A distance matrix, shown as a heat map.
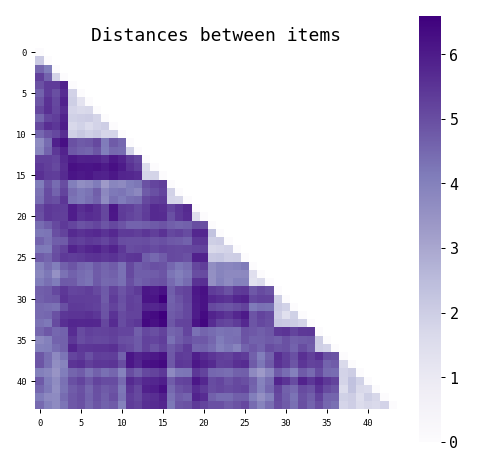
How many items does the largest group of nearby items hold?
7
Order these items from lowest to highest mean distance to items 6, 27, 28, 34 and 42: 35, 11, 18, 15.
35, 18, 11, 15
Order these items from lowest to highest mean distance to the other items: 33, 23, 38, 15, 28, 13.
28, 23, 38, 33, 13, 15
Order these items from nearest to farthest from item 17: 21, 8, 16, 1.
16, 8, 21, 1
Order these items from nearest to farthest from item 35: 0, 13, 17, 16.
0, 16, 17, 13
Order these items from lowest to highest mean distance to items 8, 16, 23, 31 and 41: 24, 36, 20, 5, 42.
42, 5, 24, 36, 20
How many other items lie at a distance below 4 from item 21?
7
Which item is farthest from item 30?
15
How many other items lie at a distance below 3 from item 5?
6
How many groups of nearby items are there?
12
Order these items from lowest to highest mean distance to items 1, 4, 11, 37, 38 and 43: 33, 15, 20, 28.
28, 33, 20, 15
